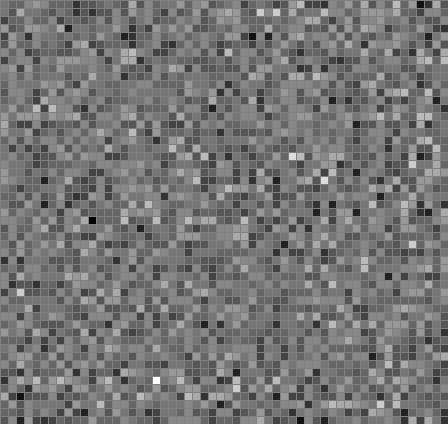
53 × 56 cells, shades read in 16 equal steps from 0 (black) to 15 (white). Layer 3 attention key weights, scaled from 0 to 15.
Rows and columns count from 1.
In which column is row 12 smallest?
28
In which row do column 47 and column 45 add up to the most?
41
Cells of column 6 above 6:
25
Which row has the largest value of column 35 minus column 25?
48
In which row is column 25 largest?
23
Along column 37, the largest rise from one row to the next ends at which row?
20
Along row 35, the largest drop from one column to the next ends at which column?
49
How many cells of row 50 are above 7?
18
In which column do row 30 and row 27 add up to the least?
45
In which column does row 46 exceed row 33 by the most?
3
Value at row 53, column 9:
5
